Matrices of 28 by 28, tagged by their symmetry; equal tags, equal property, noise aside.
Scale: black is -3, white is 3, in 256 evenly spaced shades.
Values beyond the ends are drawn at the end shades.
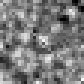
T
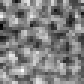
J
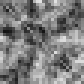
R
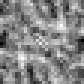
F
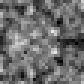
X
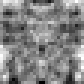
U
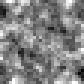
F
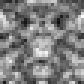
U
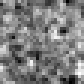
J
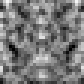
U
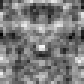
U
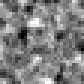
J
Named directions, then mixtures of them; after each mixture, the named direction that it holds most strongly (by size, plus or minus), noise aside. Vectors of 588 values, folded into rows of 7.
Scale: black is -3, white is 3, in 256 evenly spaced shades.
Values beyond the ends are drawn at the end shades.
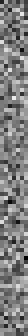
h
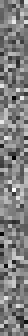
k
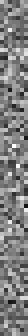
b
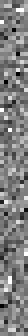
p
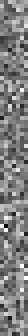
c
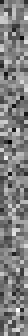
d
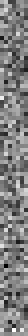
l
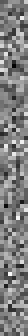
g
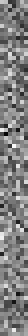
b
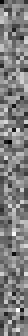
d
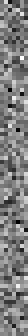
h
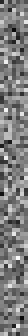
h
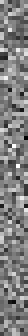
b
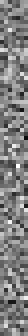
b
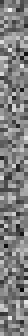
c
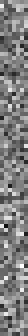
c
